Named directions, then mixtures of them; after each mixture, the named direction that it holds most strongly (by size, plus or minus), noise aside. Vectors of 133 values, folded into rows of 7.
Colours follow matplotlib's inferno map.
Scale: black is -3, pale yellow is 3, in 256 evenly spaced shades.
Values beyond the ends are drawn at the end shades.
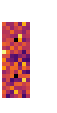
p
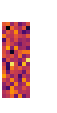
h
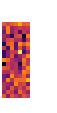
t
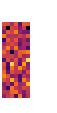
h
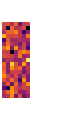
h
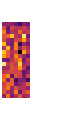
t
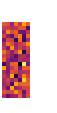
p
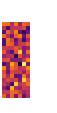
h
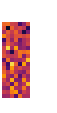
h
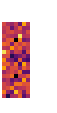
p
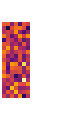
h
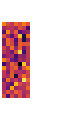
t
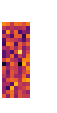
t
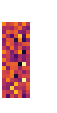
p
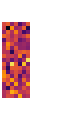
h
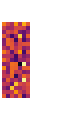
p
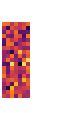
h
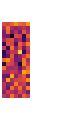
t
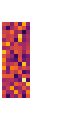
p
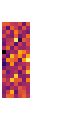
p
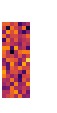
h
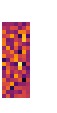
t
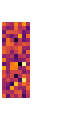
p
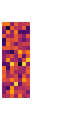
h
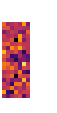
p
